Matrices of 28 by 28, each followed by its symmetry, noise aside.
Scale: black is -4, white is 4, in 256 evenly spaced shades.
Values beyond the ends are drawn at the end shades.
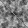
same after a half turn.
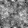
same after a half turn.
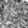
no symmetry.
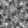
same after a half turn.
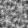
same after a half turn.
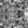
mirrored top to bottom.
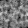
same after a half turn.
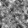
no symmetry.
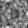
mirrored top to bottom.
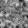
no symmetry.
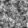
antisymmetric.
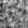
antisymmetric.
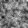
no symmetry.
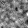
no symmetry.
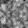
mirrored top to bottom.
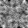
same after a half turn.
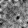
symmetric.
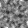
same after a half turn.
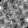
same after a half turn.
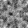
mirrored top to bottom.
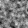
no symmetry.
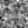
antisymmetric.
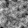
no symmetry.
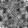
same after a half turn.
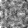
mirrored top to bottom.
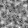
same after a half turn.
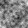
symmetric.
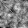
no symmetry.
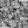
same after a half turn.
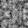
mirrored top to bottom.
